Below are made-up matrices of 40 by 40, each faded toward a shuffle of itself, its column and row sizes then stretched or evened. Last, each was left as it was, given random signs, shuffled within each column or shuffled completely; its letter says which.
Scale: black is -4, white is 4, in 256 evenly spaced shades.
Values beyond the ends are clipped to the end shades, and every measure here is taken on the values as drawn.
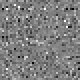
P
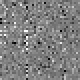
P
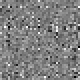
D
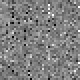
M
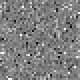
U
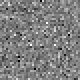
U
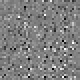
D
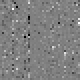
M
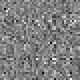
D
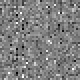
M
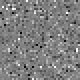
U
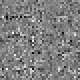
P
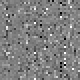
M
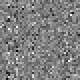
M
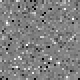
U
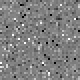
U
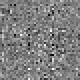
P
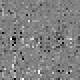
D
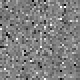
M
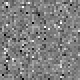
M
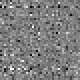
P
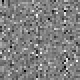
M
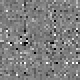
P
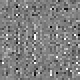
D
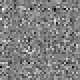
P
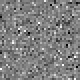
U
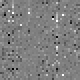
M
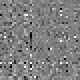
D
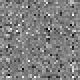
P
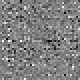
D
